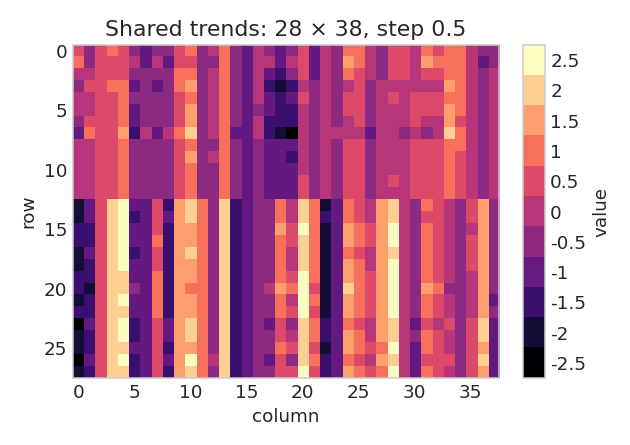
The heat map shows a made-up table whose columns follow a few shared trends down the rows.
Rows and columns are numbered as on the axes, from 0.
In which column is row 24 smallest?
0
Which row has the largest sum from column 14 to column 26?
20
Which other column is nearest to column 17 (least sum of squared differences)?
15
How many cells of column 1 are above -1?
13
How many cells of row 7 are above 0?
9
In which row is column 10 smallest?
1
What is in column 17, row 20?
0
